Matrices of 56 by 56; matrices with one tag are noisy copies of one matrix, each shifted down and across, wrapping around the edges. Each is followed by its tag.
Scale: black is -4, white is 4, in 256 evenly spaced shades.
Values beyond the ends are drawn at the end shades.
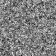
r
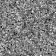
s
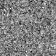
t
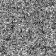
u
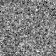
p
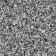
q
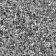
r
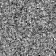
s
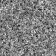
p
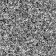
r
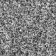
s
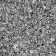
p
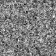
t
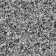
r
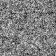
u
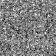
t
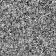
r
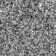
p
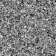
q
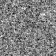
p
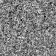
s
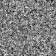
r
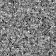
r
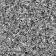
q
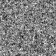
r
